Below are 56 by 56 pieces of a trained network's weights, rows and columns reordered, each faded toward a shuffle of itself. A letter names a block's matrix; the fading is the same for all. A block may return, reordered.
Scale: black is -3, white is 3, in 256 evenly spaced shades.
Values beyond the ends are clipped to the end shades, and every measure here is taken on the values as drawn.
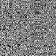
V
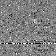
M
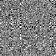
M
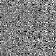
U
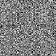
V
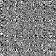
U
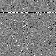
M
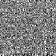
V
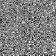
U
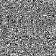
V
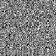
V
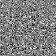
U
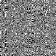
M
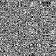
V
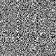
V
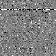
M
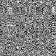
V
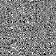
U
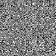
V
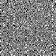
U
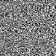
V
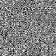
V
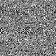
V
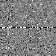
M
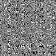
U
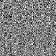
V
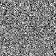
V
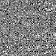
U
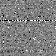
M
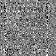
M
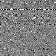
M
